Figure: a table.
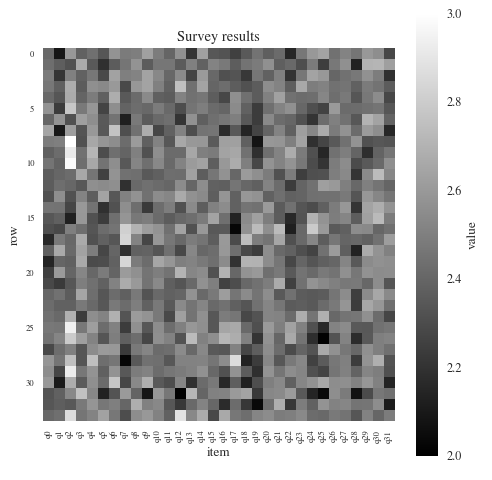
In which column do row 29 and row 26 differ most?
q16
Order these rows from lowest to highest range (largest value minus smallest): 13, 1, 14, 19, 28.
13, 14, 1, 19, 28
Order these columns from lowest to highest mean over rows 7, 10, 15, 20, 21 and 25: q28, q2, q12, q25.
q28, q25, q12, q2
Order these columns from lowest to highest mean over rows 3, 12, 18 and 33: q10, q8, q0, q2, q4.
q0, q10, q8, q4, q2
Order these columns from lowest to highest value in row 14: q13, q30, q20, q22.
q22, q13, q20, q30
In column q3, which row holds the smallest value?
24
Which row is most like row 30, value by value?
7
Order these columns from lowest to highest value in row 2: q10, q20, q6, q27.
q20, q27, q10, q6
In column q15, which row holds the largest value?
15
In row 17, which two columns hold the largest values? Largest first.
q7, q18
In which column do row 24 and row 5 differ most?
q25
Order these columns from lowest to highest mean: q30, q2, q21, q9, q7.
q7, q9, q21, q30, q2
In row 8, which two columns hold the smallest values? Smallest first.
q19, q24
